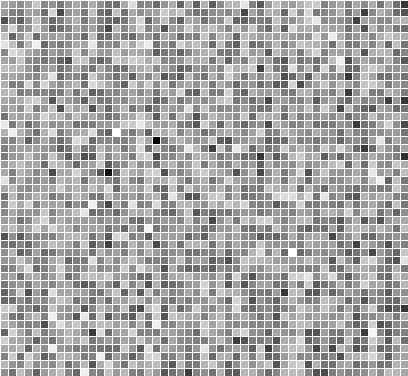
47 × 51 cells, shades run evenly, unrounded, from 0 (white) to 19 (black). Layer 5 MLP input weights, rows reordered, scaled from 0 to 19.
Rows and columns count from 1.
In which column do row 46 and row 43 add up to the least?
38
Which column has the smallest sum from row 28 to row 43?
8
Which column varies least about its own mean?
9
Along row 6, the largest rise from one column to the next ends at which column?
6
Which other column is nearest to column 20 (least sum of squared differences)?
28
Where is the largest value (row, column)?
18, 20
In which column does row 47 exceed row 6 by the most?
5
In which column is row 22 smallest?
47
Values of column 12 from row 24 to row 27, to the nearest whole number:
5 10 1 11
